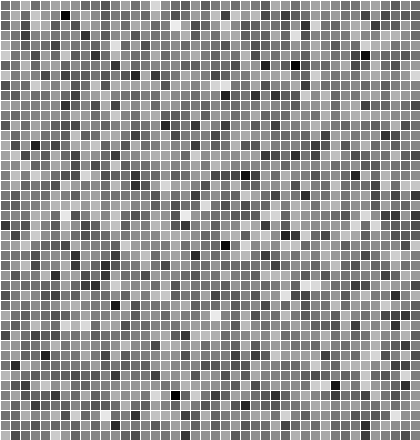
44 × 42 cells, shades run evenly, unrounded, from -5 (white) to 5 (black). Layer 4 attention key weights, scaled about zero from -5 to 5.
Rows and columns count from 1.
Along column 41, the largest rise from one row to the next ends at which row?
39
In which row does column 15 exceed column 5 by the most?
28
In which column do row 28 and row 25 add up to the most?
6
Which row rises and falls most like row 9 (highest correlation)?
3
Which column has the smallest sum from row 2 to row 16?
32
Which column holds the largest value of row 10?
23
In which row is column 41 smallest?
38
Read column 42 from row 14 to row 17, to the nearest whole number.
0 0 2 0
